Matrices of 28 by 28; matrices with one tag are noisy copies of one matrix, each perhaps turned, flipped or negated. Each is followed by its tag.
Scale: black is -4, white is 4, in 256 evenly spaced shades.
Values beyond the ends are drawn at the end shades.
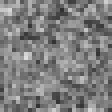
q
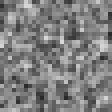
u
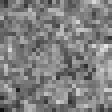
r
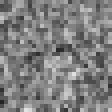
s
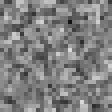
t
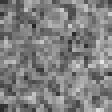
r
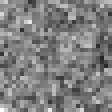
r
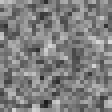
u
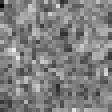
q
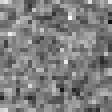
r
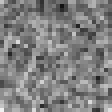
r
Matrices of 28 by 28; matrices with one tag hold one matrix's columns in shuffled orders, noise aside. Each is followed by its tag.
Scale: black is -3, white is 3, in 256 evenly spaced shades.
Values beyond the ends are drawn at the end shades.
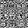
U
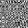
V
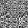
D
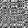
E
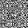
U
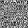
V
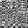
E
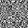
V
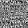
V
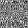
V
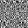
V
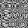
U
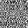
V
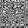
E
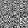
D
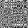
E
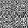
D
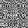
U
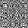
U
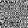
V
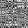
E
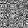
U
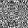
V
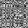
U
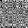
E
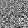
D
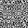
V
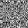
V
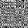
E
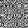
U
